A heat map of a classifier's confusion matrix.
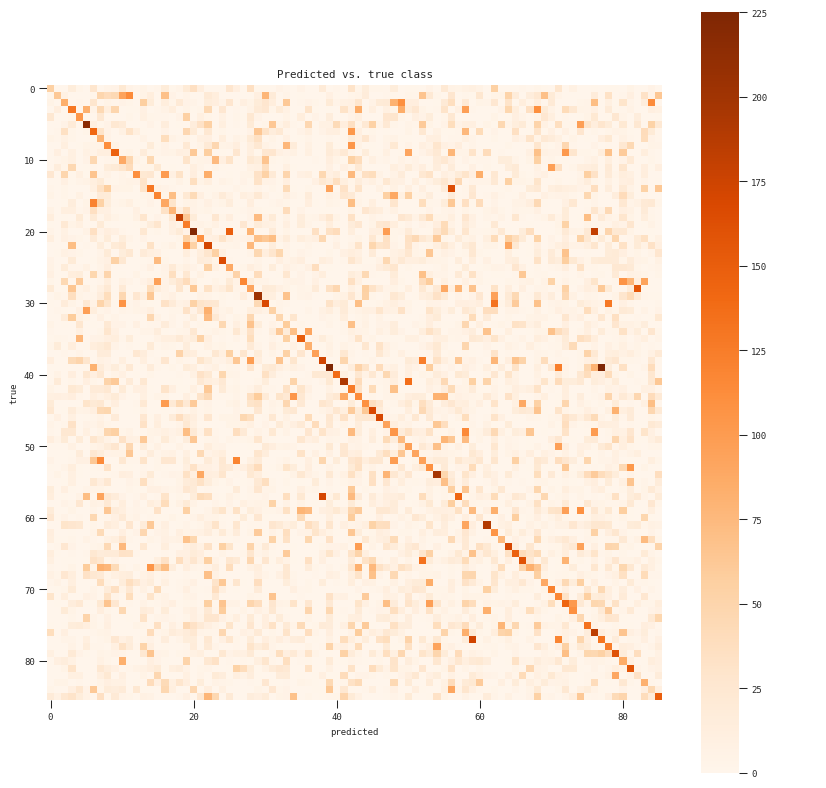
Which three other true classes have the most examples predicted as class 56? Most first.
14, 84, 9
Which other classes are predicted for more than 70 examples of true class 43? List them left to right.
34, 41, 54, 55
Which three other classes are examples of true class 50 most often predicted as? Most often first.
71, 54, 11
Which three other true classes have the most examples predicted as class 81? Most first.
53, 27, 55
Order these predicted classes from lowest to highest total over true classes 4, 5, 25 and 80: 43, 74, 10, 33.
43, 33, 10, 74
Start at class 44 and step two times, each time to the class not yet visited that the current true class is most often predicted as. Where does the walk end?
6
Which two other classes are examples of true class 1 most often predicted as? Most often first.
11, 10
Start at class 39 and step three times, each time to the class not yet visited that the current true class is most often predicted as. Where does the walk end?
74
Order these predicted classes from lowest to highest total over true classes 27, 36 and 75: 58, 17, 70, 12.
12, 17, 70, 58
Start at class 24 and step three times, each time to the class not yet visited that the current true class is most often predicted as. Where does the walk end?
58
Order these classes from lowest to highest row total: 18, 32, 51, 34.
32, 51, 34, 18
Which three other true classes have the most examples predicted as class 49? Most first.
2, 3, 51
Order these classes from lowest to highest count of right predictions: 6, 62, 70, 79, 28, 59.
59, 28, 62, 70, 6, 79
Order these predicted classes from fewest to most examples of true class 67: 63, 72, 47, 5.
72, 47, 63, 5
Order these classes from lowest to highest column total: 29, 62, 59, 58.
59, 62, 29, 58
